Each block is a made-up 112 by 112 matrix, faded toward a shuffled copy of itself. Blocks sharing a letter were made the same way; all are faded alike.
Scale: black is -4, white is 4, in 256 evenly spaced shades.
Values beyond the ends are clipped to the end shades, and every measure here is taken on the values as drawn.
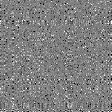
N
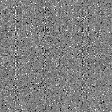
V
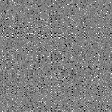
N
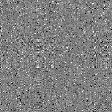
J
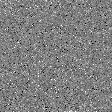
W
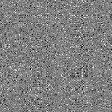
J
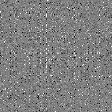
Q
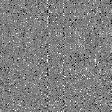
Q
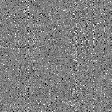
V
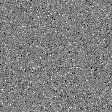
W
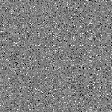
J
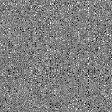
V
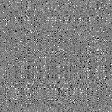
N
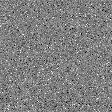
W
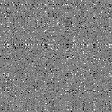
N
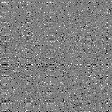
N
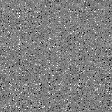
Q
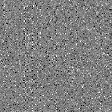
V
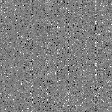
Q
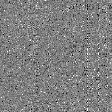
V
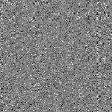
V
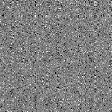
V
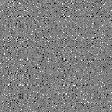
N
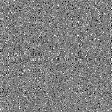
V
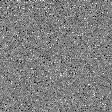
W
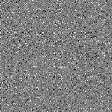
J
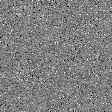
W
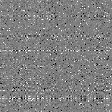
N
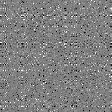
N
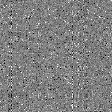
V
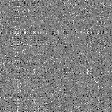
J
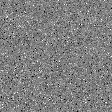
W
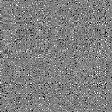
N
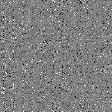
Q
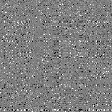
N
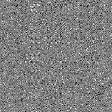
J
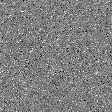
W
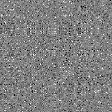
J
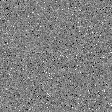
W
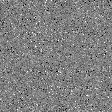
W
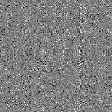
J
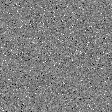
W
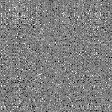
J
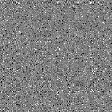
J
